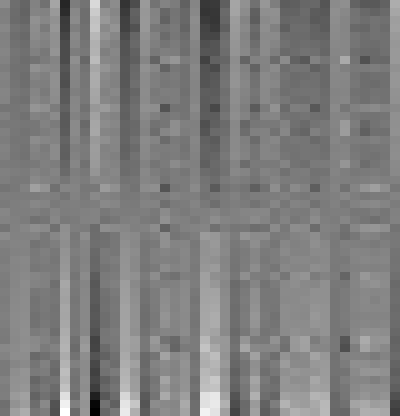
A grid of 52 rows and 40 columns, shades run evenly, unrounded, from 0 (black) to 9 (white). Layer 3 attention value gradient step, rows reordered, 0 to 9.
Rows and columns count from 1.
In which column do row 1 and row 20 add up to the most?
10
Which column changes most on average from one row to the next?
17
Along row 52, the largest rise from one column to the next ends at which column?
7
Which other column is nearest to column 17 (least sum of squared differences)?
26
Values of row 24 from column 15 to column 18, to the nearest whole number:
5 5 3 4
